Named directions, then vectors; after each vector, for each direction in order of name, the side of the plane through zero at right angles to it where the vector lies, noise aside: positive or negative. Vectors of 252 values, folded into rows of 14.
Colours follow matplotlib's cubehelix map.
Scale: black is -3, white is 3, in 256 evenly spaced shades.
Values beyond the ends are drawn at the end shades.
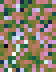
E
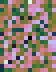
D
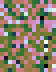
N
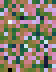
positive, negative, positive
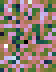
positive, negative, negative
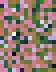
negative, negative, negative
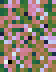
positive, positive, negative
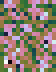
positive, positive, negative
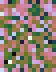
negative, negative, positive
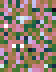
negative, negative, negative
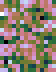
negative, negative, positive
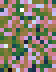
positive, negative, positive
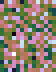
positive, positive, negative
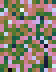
positive, negative, positive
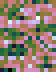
positive, negative, positive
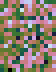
positive, negative, positive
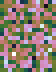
positive, positive, negative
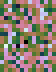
positive, negative, negative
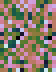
positive, negative, positive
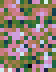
negative, positive, negative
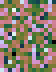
negative, negative, positive
